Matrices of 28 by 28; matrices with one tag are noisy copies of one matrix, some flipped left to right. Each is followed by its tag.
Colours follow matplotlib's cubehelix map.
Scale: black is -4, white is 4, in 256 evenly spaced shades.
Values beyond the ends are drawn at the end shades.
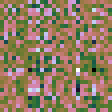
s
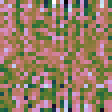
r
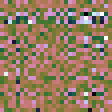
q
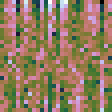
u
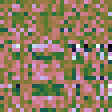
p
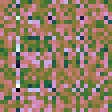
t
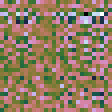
q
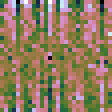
u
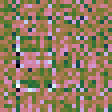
t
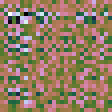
q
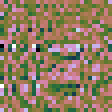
p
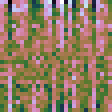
u
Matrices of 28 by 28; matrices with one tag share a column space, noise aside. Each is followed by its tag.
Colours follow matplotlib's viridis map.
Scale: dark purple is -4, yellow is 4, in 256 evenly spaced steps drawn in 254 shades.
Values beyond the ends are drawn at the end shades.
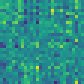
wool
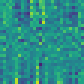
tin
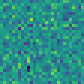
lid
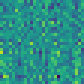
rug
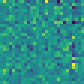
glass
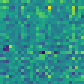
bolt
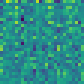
glass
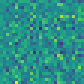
lid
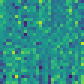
rug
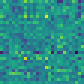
bolt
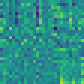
tin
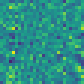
lid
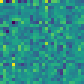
glass
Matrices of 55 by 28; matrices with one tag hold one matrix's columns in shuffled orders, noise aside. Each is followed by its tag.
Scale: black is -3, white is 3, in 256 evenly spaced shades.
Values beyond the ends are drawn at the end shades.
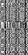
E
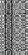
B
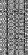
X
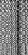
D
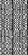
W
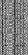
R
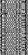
B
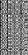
B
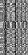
E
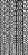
D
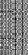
X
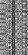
X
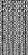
D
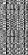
W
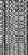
D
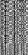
D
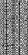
R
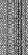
R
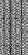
R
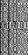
E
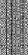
R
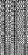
D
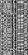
B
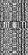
E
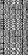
W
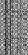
X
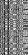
W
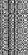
B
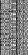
X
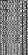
D
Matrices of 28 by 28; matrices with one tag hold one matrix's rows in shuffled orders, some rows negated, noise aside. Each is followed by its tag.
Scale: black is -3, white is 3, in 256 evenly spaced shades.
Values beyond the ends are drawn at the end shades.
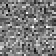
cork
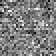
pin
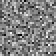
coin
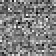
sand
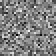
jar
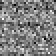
pin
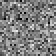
coin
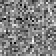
coin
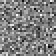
jar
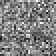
pin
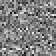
coin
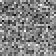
pin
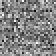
pin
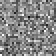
pin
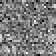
cork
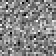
cork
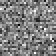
cork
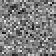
coin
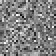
jar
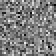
coin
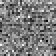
sand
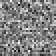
sand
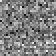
cork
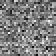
cork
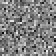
jar
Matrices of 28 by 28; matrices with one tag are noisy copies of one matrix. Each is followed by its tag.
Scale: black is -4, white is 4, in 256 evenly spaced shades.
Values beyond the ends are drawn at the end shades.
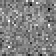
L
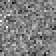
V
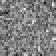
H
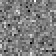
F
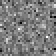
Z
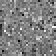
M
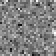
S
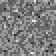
F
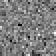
S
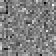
H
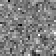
S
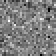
L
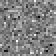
F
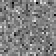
F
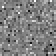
F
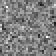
Z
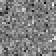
H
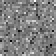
F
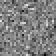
V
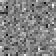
H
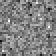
L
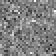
F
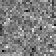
M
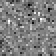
L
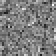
H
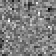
L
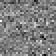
V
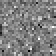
M
